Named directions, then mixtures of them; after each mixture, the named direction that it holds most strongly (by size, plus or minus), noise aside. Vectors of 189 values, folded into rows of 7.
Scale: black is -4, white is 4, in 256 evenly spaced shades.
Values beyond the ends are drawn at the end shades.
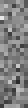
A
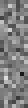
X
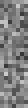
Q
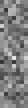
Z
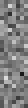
X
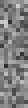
Q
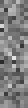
Z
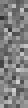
A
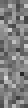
X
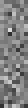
A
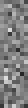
X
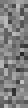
Q
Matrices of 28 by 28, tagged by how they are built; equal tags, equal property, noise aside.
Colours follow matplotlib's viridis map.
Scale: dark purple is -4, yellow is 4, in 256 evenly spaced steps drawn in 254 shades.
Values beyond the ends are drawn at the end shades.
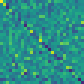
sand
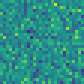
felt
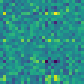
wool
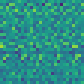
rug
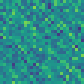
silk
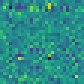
wool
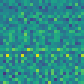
rug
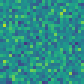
felt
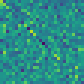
sand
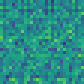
rug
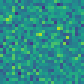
felt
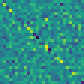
sand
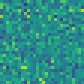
felt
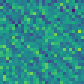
silk
